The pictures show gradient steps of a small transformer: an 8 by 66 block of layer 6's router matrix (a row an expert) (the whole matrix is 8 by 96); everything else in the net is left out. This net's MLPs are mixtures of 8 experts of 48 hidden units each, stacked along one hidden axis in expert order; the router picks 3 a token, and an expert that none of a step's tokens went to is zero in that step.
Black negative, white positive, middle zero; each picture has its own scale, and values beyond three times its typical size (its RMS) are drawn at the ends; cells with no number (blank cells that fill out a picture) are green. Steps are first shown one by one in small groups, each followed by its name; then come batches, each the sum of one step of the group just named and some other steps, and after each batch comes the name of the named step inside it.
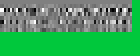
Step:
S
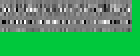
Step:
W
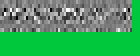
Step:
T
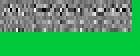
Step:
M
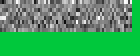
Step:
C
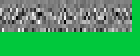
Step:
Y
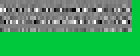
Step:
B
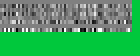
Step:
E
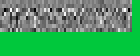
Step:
T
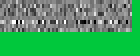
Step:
E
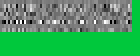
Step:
W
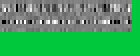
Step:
W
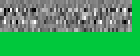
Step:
S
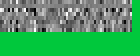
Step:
S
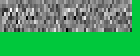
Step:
T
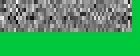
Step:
C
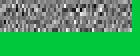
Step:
B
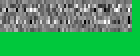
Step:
W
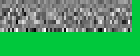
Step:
Y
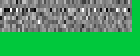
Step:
Y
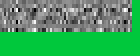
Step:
S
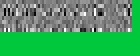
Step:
E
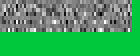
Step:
W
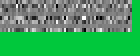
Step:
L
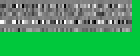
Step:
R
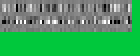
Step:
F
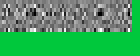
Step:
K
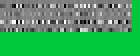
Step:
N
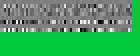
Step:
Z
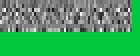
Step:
R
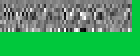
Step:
L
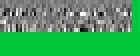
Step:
R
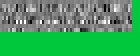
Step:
F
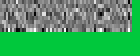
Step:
K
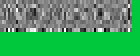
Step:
K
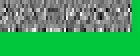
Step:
L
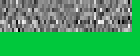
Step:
R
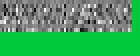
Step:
R
